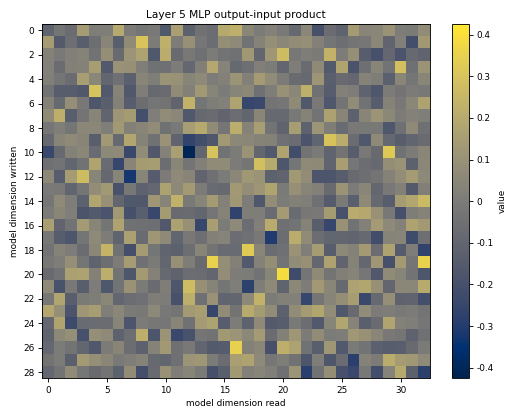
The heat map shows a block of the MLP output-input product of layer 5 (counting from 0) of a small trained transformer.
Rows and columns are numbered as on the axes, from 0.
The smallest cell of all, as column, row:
12, 10
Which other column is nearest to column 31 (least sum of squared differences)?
6
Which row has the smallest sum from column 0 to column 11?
15
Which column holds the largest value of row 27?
29
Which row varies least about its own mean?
4
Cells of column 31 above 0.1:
4
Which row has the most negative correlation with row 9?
5
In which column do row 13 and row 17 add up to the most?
21
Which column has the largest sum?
16
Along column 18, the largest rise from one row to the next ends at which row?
11
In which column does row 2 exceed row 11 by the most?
20
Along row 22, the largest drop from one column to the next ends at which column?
27
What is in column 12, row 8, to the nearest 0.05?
0.15
